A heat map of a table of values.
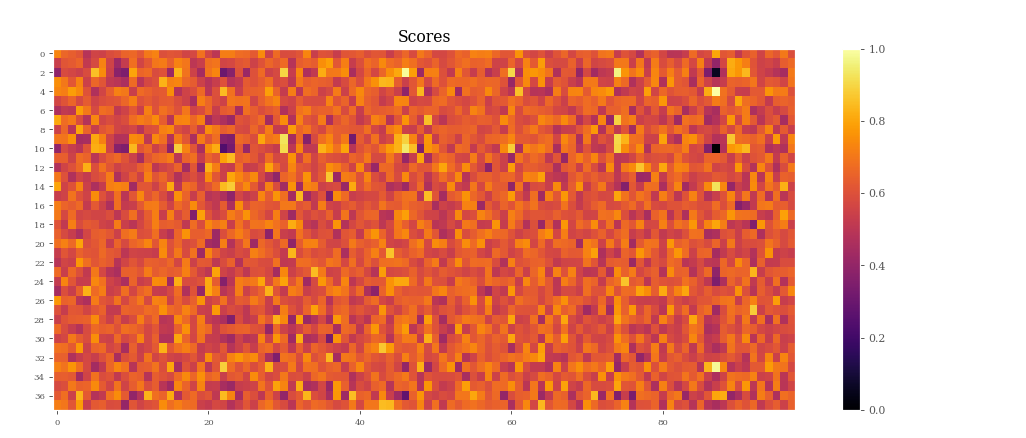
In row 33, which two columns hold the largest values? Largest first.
87, 22
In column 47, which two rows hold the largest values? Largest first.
10, 2
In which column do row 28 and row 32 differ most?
29
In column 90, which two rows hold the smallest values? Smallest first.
16, 36
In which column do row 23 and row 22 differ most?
92
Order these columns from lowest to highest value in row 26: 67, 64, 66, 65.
64, 65, 66, 67
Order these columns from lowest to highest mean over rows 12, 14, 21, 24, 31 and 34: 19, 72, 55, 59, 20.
19, 72, 59, 55, 20
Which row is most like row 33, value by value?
4
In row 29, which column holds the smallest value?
28
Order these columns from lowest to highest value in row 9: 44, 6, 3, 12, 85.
3, 12, 44, 85, 6
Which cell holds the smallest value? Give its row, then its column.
10, 87
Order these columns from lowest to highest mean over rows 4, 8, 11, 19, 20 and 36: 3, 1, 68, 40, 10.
10, 68, 40, 1, 3
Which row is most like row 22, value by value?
6
